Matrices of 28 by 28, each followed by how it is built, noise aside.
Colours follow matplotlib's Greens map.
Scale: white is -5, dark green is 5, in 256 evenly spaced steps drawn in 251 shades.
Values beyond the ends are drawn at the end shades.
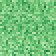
repeating columns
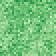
smooth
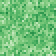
smooth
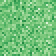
repeating rows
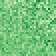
upper triangular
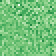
upper triangular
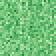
repeating rows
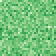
blocks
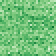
blocks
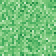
repeating rows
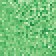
upper triangular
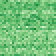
blocks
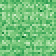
blocks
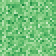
repeating rows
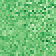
upper triangular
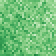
smooth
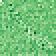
banded
